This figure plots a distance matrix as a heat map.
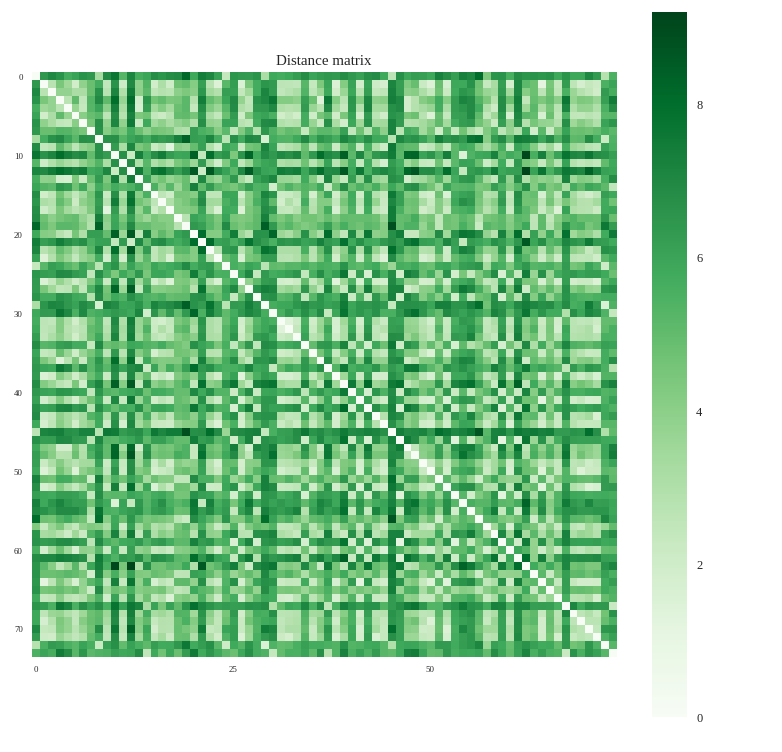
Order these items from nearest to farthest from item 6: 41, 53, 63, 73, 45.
41, 63, 53, 73, 45
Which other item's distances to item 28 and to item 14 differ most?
30
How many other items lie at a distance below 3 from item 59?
10
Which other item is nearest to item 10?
54
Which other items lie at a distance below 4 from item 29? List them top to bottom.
0, 8, 24, 45, 72
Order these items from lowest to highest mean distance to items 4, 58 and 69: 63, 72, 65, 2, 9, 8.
2, 9, 65, 63, 72, 8
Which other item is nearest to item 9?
17
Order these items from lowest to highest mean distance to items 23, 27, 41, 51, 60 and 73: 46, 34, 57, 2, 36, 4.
57, 2, 4, 36, 34, 46
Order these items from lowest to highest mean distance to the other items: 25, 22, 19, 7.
7, 22, 19, 25
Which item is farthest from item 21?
62
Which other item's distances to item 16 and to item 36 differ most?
3
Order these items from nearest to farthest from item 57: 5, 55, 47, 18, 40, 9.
5, 9, 47, 18, 40, 55
